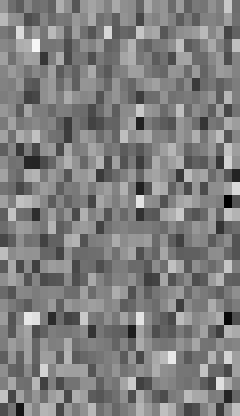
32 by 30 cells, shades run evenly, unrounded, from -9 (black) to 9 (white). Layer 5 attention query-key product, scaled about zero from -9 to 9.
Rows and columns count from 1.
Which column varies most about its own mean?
29
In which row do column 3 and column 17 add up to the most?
4
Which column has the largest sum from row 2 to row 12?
23
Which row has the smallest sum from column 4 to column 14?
10
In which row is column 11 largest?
25
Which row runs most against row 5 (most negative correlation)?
12
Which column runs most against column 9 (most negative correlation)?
5
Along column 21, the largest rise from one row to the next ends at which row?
32
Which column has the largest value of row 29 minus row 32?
8
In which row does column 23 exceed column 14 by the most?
17
